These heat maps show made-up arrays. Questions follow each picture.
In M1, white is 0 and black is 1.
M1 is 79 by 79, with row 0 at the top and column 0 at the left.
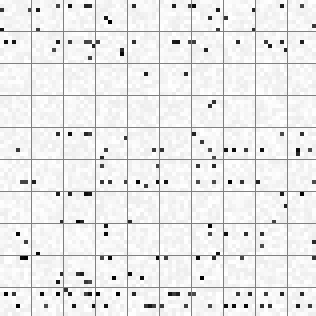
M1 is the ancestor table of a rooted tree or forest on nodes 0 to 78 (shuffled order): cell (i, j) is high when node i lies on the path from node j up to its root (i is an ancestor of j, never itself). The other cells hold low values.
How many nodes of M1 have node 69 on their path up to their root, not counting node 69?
3
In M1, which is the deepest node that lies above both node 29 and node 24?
73
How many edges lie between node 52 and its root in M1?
6
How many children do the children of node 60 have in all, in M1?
1
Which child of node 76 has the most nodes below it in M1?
37
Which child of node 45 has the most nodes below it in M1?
64
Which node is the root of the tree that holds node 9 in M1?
2
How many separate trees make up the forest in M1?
8
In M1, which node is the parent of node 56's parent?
58
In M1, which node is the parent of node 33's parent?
10
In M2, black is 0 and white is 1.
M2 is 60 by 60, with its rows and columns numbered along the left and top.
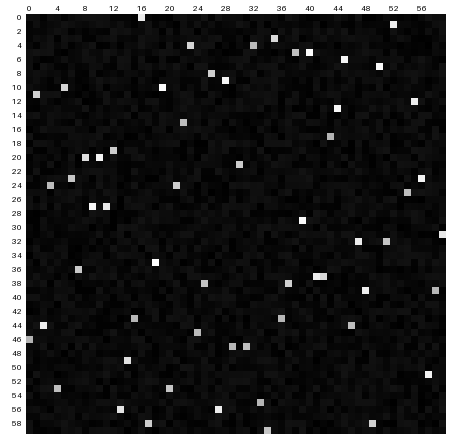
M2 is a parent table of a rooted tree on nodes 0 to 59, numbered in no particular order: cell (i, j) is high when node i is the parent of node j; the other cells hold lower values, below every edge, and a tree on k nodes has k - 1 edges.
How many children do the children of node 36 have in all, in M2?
1
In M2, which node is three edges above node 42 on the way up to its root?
5
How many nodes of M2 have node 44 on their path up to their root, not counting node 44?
4
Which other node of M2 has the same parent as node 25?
37
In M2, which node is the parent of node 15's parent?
17
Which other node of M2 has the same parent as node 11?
9
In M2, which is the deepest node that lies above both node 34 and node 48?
47
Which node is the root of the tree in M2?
53
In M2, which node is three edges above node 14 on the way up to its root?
39
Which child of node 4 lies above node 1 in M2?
23
